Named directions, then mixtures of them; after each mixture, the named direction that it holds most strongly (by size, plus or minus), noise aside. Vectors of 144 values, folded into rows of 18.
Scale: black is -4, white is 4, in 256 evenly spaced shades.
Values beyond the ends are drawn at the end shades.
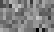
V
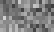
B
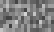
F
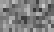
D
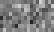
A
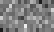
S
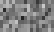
F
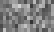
A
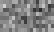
D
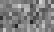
A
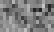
D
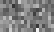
B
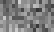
B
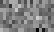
V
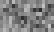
D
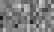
A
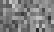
V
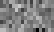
V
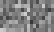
F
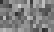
V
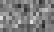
A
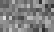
B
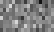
S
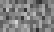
F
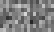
F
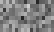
F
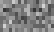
D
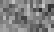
D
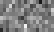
S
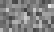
D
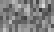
D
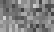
B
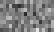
F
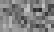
D
